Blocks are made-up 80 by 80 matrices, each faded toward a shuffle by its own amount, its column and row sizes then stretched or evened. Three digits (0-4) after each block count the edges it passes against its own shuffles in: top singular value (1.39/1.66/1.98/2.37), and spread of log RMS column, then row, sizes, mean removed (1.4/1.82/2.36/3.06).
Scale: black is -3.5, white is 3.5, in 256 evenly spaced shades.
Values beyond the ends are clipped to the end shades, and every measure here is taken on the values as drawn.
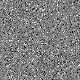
0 2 0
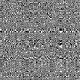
4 1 3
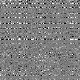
4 1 4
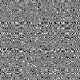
4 0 3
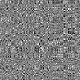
4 2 2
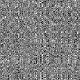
4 3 1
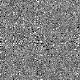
2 2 2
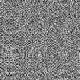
3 0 0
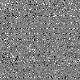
0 2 3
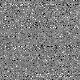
1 0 3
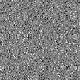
3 1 0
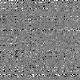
3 2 4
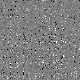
0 3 2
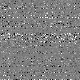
0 1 4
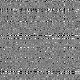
4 1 4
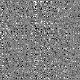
2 3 3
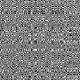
4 2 4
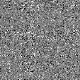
1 2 2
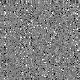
2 2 0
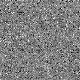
2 0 1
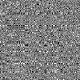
4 1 3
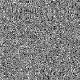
2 1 0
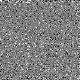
1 1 3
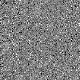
2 2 0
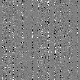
1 4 1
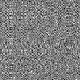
4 1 1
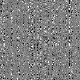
3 4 1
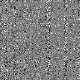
0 4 3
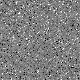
0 0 0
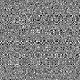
4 0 3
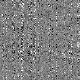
1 4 2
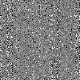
0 4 0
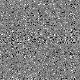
0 2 3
